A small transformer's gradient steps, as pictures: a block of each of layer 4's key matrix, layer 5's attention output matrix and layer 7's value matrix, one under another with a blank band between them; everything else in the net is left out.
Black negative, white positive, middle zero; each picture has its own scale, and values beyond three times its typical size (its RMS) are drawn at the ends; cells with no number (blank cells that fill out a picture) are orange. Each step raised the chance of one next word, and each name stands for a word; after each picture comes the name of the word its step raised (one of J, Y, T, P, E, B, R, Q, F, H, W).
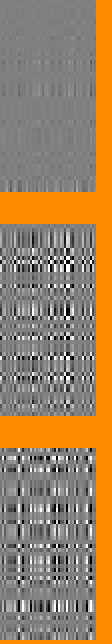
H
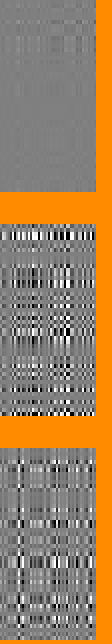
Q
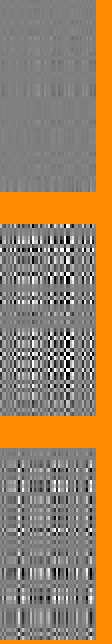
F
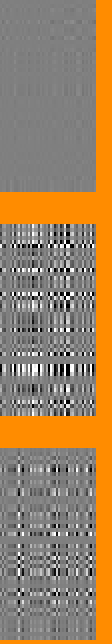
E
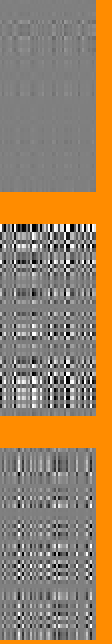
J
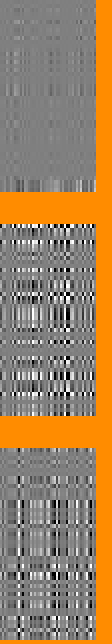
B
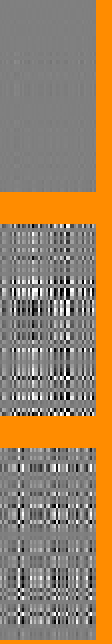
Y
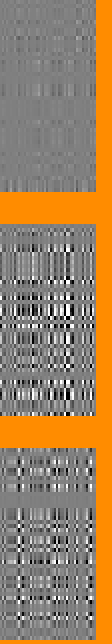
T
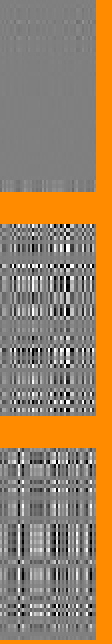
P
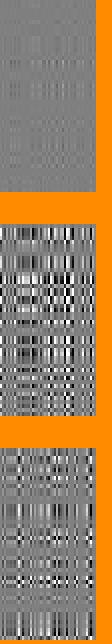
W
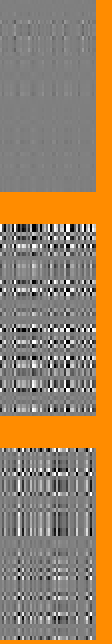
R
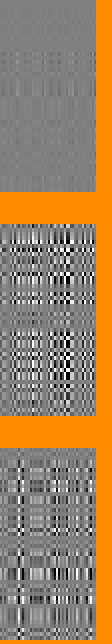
F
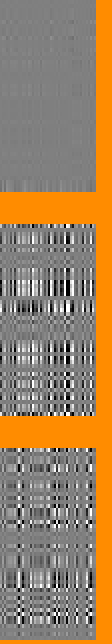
Y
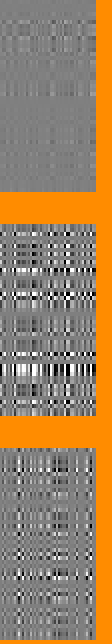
E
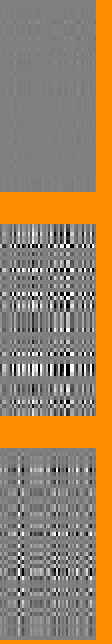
E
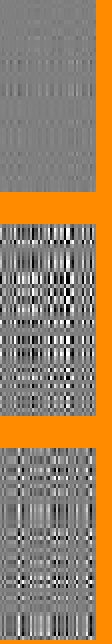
W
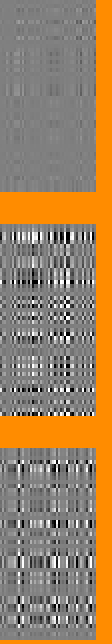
Q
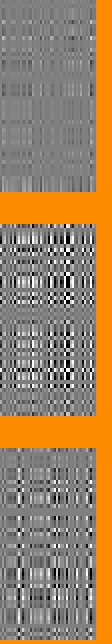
F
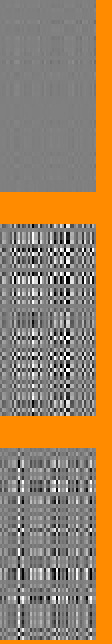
F
